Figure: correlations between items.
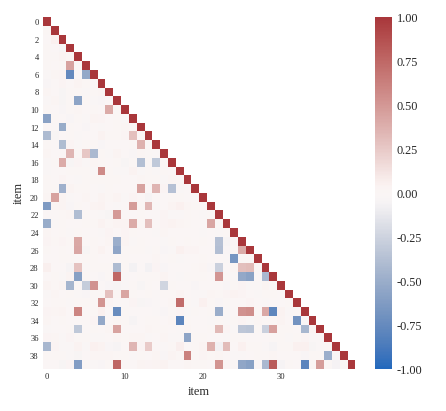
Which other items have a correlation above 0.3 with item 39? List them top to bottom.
9, 22, 29, 35
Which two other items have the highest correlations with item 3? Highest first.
5, 15
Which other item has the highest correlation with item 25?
33
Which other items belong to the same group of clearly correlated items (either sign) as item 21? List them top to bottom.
0, 11, 13, 23, 37
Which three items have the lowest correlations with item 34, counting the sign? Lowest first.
17, 32, 7
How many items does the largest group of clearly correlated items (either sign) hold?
10
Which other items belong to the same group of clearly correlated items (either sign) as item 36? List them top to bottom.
18, 38
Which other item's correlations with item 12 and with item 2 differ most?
19
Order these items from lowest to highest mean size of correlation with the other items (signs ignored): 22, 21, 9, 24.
24, 21, 22, 9
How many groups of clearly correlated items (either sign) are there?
9
